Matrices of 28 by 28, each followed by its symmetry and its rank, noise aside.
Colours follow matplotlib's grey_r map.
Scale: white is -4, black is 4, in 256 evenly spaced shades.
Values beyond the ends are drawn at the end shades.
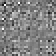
symmetric, rank four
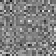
no symmetry, rank four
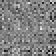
no symmetry, rank five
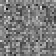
no symmetry, rank six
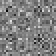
symmetric, rank four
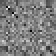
symmetric, rank six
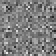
no symmetry, rank five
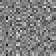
no symmetry, rank four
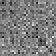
symmetric, rank five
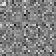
symmetric, rank five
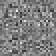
no symmetry, rank four
